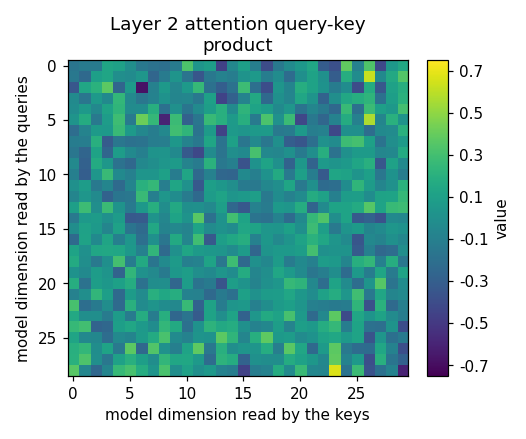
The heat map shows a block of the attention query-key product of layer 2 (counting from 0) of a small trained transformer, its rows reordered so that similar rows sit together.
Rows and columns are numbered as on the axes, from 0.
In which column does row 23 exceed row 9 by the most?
19
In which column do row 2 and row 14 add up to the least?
6
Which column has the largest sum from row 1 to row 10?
26
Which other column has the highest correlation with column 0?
23
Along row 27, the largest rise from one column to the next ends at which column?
27
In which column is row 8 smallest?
11
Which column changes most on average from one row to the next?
25
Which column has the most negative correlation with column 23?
29
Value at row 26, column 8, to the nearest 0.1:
0
